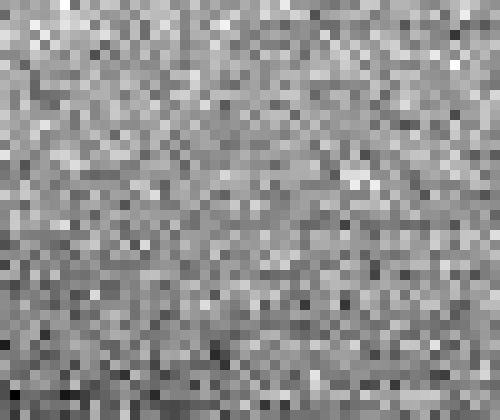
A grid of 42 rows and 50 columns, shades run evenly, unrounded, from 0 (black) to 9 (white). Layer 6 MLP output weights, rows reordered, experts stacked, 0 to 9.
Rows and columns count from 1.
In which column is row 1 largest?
7
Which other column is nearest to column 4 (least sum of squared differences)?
6
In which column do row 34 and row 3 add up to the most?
4
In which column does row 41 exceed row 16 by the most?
48
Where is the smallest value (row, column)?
40, 2
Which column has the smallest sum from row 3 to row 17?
19
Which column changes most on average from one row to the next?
46
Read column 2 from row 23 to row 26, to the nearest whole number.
7 6 4 5
